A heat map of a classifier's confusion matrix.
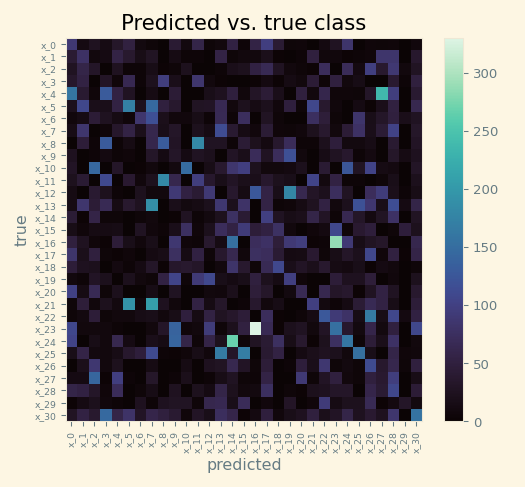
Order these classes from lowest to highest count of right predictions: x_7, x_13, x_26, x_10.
x_7, x_13, x_26, x_10
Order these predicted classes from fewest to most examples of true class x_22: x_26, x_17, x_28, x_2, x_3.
x_3, x_2, x_17, x_28, x_26
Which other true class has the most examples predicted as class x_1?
x_5
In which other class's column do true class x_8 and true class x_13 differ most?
x_11
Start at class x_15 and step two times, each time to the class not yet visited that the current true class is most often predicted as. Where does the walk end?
x_16
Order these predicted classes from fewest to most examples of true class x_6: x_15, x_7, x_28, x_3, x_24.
x_24, x_3, x_28, x_15, x_7
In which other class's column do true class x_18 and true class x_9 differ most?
x_19
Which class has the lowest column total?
x_29
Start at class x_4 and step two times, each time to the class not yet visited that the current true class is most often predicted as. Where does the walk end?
x_2
